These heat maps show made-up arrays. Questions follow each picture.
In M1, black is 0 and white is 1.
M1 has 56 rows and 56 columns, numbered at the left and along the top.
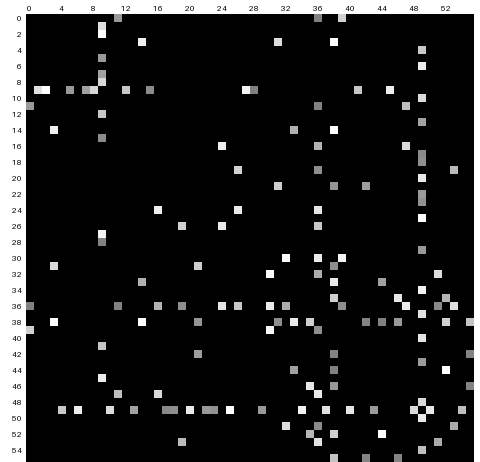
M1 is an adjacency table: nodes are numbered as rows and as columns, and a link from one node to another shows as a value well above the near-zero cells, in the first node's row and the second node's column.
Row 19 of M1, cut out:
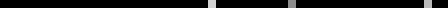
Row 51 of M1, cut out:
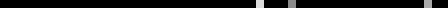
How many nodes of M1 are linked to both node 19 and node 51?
2
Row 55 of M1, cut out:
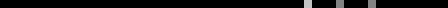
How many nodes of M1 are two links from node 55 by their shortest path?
8
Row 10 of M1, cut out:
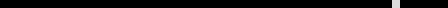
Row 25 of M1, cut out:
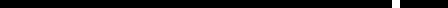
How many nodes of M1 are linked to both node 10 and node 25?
1
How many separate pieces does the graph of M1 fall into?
4
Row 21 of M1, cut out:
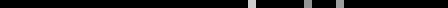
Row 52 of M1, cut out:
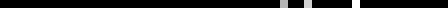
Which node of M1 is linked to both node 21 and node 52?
node 38
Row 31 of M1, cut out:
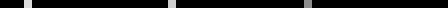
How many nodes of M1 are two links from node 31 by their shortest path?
8
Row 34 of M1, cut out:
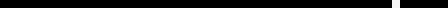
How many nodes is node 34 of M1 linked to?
1
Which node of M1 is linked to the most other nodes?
node 49
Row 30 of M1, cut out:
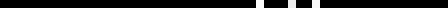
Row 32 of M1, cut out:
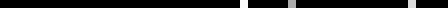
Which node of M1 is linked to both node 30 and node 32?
node 36
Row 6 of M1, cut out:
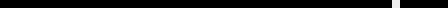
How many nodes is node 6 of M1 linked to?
1
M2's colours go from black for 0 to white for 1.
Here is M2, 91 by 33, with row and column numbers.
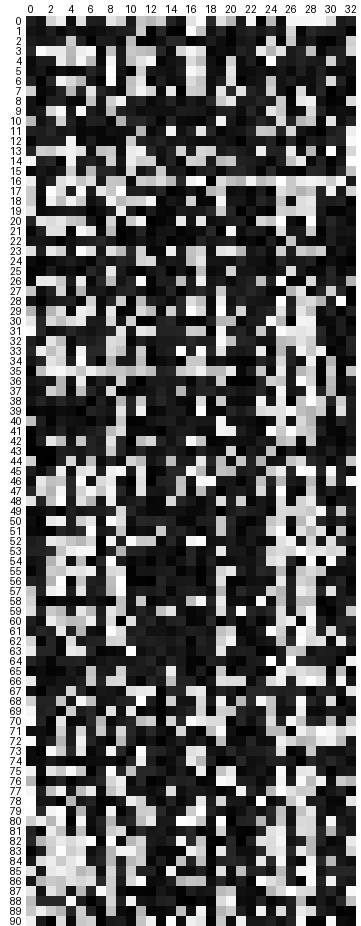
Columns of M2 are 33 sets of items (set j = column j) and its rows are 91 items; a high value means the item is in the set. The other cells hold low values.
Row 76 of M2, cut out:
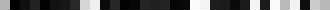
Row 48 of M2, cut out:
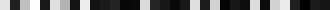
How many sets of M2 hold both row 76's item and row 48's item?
6
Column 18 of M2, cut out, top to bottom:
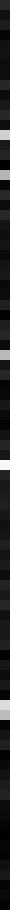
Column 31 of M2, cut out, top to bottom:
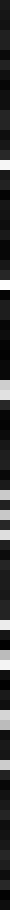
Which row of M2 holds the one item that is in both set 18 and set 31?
71
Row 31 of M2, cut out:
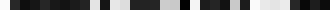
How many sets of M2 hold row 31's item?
12
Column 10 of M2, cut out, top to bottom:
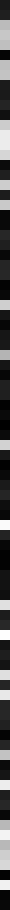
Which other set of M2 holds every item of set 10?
4
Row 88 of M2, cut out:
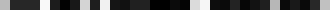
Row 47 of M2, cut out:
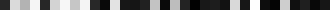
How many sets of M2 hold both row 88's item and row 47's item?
1
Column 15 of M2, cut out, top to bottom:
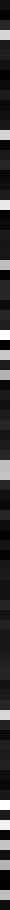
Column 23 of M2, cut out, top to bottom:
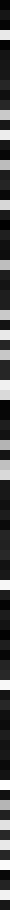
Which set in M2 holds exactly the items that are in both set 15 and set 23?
1
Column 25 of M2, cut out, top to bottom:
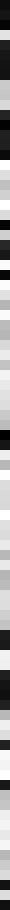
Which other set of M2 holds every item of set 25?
28
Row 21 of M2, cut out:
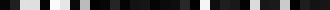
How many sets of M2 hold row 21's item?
8
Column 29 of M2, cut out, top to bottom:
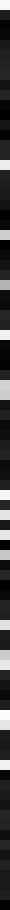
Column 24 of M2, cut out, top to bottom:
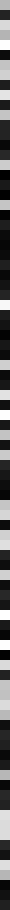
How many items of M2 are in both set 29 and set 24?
7
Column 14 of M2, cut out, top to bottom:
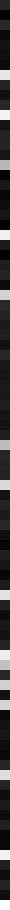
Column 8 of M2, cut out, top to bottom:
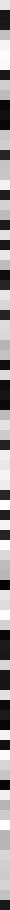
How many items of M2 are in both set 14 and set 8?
8
